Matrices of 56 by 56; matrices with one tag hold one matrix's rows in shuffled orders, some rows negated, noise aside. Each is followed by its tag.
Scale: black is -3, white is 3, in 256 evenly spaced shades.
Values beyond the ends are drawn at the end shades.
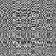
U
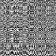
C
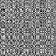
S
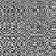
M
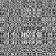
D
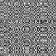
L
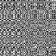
M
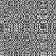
L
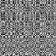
S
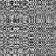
C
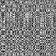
S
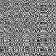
L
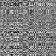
C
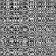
C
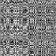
C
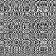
L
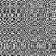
M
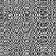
L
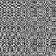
M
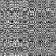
C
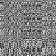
D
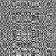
U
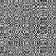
L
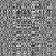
U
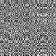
L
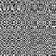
M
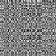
D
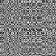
D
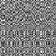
S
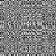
D
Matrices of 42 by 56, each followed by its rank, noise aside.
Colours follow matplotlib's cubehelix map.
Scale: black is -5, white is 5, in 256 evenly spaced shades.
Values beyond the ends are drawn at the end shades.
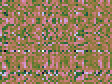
four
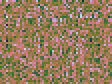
six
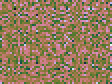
five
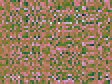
five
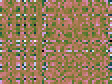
two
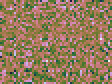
six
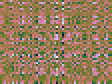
three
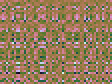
two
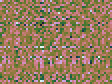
four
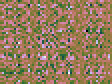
six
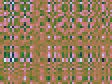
two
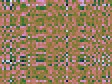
two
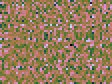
five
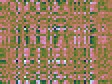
two
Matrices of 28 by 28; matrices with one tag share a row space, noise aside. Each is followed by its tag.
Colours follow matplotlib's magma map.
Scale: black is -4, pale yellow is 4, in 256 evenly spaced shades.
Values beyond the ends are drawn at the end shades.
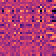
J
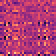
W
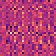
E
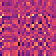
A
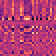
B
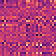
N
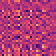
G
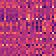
N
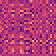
B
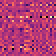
B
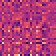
G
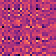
G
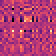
B
